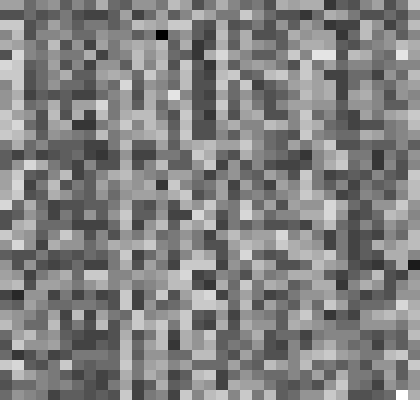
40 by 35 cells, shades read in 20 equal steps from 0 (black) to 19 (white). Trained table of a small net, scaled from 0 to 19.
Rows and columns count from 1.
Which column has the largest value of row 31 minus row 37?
34
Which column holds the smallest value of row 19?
14
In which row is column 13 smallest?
16
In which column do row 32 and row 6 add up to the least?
17
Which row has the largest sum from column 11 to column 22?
15
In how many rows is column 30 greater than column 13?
6
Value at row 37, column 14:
13
